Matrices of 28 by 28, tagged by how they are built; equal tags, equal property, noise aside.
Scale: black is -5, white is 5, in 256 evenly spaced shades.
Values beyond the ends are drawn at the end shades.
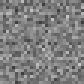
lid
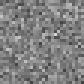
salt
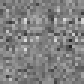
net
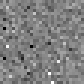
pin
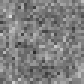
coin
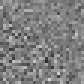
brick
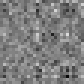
net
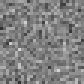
salt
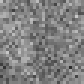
coin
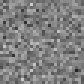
salt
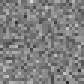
salt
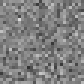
salt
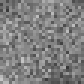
coin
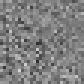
brick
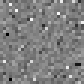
pin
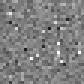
pin
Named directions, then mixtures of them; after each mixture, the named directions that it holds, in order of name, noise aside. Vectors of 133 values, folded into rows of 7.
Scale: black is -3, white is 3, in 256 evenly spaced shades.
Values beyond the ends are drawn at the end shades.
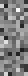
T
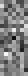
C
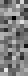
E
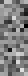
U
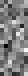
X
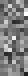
C, U, X.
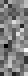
X.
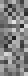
C, X.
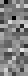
E, U, X.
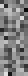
E, T, U.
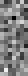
E.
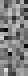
E, T.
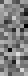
U.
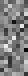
C, X.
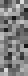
E.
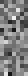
C, T, U.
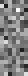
T, U.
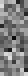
C, U.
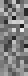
C, E, X.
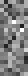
C, X.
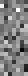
C, T.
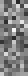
C, E.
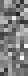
E.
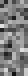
C, E, X.
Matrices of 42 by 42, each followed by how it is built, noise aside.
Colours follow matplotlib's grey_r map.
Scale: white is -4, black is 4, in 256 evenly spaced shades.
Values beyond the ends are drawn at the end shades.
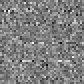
uneven rows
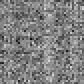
blocks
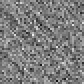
Toeplitz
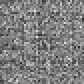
blocks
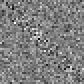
banded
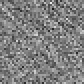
Toeplitz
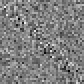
banded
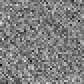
Toeplitz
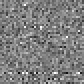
uneven rows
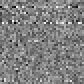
uneven rows
